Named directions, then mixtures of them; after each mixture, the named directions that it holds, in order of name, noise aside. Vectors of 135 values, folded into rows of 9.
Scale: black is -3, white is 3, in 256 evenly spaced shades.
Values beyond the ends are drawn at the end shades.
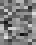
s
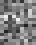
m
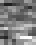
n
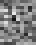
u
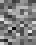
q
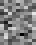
s.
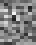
u.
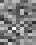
q.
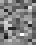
s.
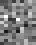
m, u.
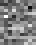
n, s, u.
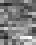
n.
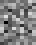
m, q, s.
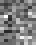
m, n, s.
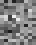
m, q.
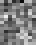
m, n.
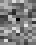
m, q, u.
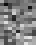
n, q, u.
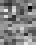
n, s, u.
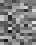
m, q, s.
